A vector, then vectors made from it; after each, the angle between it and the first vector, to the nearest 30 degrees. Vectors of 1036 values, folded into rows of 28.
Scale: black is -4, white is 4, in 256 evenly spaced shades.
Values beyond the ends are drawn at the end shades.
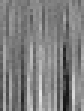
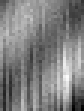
120 degrees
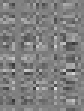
90 degrees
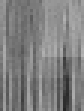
30 degrees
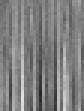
150 degrees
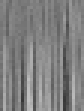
30 degrees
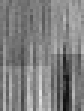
30 degrees
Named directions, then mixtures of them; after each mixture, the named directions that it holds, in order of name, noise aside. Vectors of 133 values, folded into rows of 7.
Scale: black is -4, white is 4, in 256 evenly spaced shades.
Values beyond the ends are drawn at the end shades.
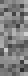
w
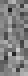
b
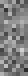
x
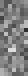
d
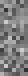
x.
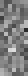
d.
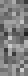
b, w, x.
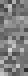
d, x.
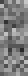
w, x.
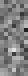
b, d.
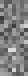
d.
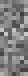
d, w.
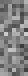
d, w.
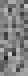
b.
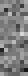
w, x.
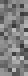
b, d, w.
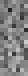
b, d.
